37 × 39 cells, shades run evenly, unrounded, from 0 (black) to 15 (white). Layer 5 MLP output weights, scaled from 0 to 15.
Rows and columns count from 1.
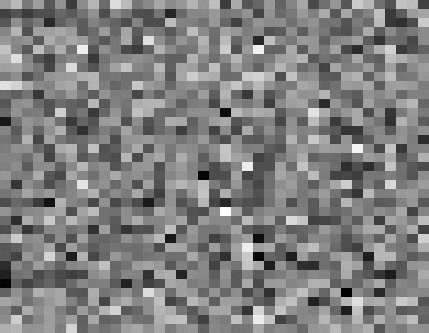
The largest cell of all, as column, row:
21, 24
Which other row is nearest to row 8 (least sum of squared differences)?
37
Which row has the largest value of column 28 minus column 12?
32
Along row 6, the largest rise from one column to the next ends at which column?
8
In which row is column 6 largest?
13
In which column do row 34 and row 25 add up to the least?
29
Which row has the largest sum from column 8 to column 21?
1
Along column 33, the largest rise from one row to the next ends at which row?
17
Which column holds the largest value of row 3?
39
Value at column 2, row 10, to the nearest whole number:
12
